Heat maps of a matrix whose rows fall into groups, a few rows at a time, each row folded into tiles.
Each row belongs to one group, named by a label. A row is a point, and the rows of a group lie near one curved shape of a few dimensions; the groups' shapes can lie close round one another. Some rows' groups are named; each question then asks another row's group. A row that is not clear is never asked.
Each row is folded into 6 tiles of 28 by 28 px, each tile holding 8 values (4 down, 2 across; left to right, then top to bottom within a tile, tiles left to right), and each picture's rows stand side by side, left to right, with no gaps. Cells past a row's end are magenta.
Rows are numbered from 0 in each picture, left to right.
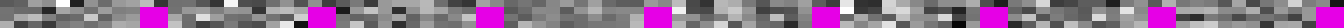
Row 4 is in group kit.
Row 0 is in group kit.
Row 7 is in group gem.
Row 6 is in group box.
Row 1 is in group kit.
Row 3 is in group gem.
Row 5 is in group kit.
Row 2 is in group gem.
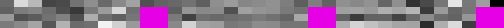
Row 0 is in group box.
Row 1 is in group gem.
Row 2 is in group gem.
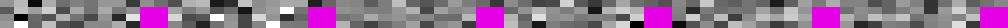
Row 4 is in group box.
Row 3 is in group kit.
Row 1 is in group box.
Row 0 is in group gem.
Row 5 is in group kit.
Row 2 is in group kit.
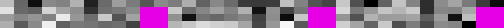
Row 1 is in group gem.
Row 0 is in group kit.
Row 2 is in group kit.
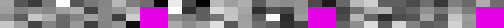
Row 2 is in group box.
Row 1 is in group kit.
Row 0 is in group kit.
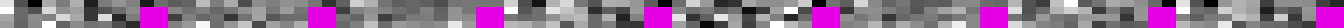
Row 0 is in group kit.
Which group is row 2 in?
box
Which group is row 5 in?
box
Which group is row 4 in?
box
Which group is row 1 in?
gem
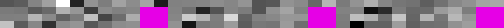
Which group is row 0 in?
kit
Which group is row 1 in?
kit
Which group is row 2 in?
kit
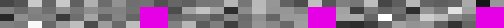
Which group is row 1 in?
gem
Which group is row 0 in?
gem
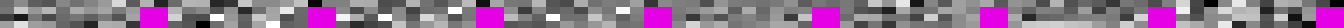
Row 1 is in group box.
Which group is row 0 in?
gem
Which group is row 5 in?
kit
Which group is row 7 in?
kit
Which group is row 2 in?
box
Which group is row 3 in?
box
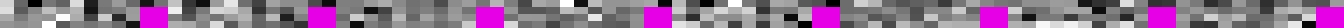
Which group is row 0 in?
kit
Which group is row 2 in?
kit
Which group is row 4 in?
kit
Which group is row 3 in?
kit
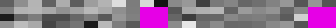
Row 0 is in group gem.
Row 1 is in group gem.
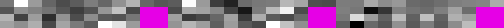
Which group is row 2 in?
kit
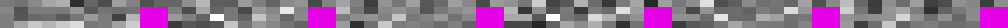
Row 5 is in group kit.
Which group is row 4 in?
box
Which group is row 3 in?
box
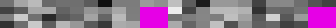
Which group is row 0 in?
box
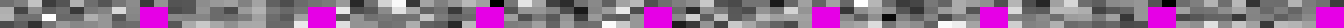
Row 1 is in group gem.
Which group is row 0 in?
box
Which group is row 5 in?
box
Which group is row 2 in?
kit
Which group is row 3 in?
box
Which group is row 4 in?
box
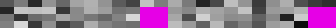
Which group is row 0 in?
gem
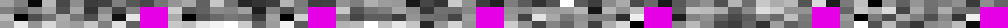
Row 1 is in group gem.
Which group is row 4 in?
gem
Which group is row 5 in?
gem
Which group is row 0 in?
gem
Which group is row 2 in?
gem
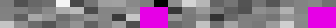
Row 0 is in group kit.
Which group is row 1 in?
box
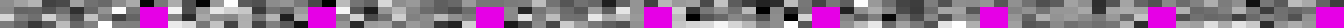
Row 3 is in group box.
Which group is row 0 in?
box
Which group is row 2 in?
kit
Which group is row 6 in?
kit
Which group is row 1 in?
kit
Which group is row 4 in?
gem
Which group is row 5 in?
box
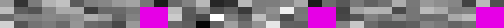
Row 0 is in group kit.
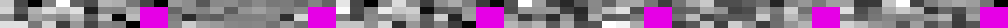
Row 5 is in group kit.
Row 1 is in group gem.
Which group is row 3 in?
box
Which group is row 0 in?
kit
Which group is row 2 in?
kit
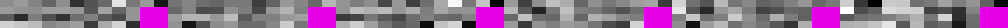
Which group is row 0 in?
gem
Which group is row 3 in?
kit
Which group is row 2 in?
gem
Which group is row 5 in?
kit
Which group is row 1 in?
kit
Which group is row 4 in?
kit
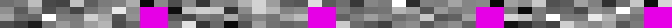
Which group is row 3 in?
box
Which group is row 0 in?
box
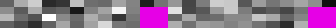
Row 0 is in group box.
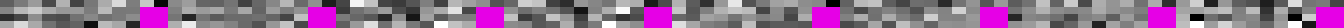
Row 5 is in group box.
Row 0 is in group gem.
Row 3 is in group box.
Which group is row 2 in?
box
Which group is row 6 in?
gem
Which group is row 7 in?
gem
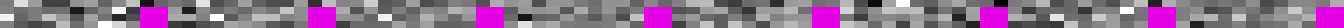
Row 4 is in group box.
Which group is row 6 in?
box
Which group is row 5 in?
kit
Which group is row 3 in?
gem
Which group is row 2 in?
box
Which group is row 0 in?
box
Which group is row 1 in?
box
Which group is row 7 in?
kit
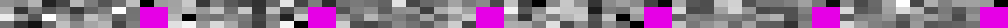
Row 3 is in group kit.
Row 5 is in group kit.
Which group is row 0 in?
box
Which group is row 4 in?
kit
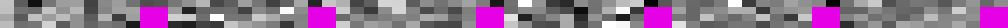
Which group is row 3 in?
box
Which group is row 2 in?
kit
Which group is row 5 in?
box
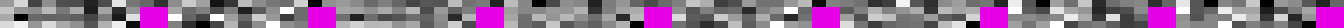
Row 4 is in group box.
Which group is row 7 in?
kit
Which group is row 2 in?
gem
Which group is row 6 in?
kit
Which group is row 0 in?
gem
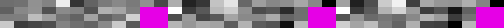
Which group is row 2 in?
kit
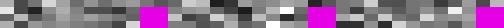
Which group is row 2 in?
box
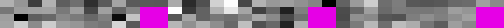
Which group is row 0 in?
gem
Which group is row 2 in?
box
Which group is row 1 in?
kit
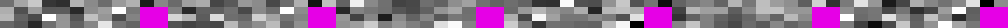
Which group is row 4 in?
gem
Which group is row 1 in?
box
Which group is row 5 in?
box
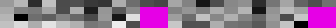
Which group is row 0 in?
gem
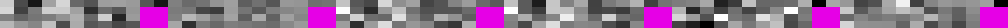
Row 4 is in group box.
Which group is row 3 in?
kit
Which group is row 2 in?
kit
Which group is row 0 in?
kit
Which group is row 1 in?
kit
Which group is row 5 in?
kit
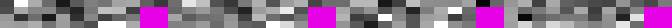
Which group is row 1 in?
box
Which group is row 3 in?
gem
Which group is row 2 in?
box
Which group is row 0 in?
box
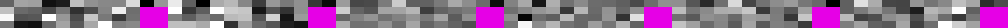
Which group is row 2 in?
kit
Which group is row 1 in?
kit
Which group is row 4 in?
kit
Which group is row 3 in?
gem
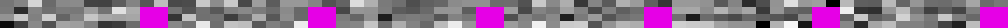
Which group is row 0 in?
box
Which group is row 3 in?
gem
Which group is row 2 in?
box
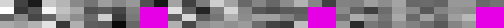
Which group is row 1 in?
kit
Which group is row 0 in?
kit
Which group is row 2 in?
kit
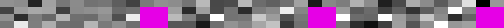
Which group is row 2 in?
box
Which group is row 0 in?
gem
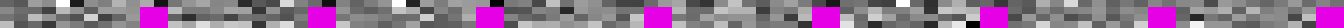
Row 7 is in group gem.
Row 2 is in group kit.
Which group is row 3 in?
gem
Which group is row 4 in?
kit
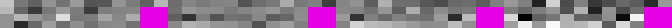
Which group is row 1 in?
gem
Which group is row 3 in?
gem
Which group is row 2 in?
gem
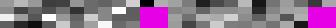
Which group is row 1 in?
kit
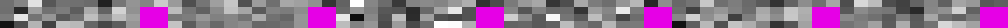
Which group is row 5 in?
box
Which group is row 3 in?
box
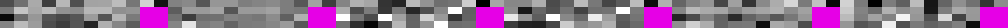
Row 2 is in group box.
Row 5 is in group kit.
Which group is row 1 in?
gem
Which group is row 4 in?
gem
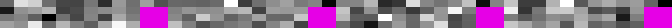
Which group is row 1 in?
kit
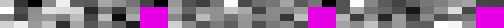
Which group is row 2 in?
box
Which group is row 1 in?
kit
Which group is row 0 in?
kit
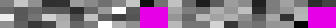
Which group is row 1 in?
kit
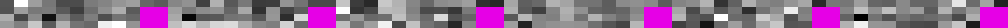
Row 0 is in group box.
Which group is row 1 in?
gem
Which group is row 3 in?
kit
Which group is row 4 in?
box
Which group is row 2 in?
kit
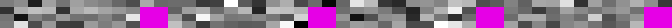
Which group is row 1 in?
kit
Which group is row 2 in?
box
